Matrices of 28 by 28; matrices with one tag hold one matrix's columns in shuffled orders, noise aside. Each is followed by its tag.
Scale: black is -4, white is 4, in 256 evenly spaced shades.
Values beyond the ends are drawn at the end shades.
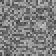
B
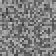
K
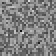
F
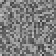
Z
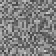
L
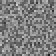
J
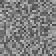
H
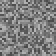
L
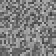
F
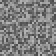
Z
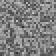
F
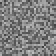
B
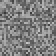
K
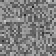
Z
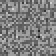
K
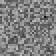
Z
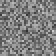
B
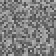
F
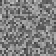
J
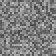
B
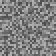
B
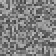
J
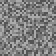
H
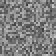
Z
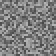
B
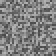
Z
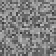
F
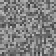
F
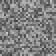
K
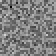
J
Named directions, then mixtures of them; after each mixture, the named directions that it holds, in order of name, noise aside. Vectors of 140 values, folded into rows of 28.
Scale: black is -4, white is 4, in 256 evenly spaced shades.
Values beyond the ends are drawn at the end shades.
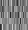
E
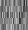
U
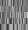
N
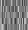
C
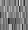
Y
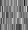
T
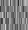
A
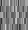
A, C, T.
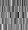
C, E.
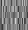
C.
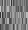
A, N.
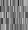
A.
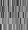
E.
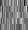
T.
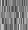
C.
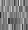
Y.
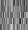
E, N, U.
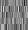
C, T.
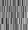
A, C, N.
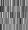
A, E, U.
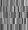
A, C, Y.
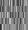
A, E.
